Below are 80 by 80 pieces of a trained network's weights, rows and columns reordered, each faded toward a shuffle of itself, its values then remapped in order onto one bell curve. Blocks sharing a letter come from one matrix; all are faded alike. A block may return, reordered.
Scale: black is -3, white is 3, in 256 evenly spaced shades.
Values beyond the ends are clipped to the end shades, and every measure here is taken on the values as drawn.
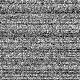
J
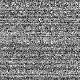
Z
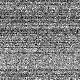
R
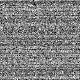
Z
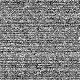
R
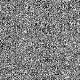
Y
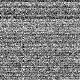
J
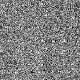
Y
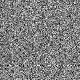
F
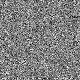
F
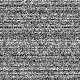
J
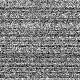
J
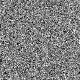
F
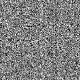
Y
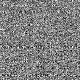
Y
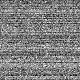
J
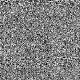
Y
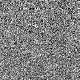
Y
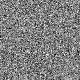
F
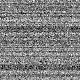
J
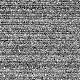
R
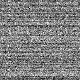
R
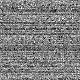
R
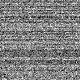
R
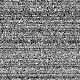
R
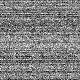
J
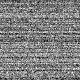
J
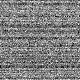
J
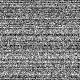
J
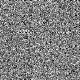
Y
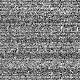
Z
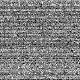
R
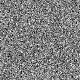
F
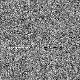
Y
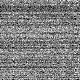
R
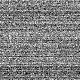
J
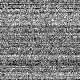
J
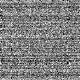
Z
